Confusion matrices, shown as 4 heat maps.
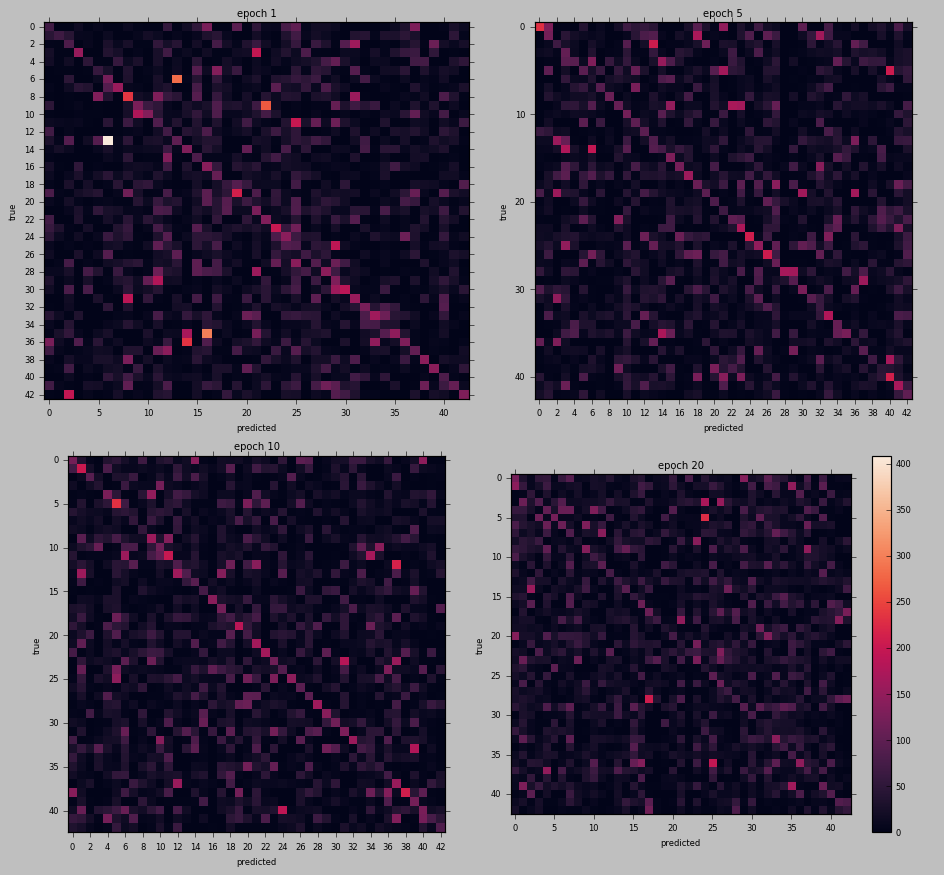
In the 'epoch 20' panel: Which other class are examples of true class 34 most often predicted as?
15
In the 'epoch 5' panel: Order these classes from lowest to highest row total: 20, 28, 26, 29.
20, 29, 28, 26
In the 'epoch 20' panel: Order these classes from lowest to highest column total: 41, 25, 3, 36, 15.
41, 3, 36, 15, 25
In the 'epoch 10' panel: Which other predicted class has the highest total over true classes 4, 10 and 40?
9
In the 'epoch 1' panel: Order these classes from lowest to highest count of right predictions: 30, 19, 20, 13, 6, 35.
20, 13, 6, 35, 30, 19
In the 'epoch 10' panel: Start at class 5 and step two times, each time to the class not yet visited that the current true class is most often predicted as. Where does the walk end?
18
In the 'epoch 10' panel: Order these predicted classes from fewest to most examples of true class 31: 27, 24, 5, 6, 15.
15, 5, 24, 27, 6
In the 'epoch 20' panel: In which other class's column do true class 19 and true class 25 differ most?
31
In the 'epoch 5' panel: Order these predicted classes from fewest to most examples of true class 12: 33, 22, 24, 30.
22, 30, 24, 33
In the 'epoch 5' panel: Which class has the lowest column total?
28
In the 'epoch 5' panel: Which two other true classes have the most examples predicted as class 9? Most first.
22, 39
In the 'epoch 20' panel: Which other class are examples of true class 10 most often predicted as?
0
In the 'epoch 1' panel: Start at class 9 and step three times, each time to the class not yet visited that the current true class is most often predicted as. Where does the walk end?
8
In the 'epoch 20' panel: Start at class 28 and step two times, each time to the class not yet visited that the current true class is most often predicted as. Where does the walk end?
42
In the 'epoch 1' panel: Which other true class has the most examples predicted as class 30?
2
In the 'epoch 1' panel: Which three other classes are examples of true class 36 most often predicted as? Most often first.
14, 33, 0
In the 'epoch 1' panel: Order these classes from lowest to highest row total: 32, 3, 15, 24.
15, 32, 3, 24
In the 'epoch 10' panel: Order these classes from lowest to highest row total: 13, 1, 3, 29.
3, 29, 1, 13
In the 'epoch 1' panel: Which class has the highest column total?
25
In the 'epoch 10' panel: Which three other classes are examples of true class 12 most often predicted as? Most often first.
37, 21, 18
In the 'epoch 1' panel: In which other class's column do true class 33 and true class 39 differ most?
34
